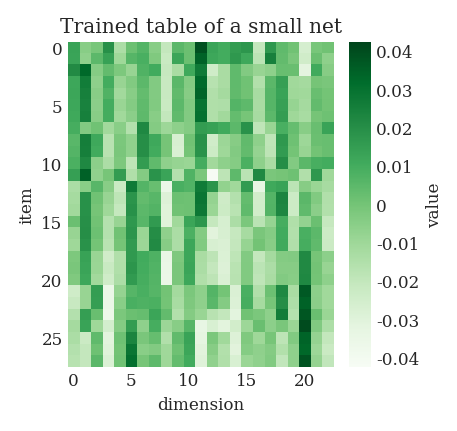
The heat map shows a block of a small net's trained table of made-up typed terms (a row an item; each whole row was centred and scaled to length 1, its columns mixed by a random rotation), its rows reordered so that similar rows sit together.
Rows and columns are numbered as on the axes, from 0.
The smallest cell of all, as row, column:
11, 12
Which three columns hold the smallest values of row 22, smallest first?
3, 14, 0
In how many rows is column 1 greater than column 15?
19
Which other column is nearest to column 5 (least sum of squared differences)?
10
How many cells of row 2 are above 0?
11
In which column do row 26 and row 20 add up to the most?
20
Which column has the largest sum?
1
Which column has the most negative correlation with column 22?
5
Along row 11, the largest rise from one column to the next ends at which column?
16
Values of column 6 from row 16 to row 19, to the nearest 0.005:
-0.01 -0.01 0.01 0.01
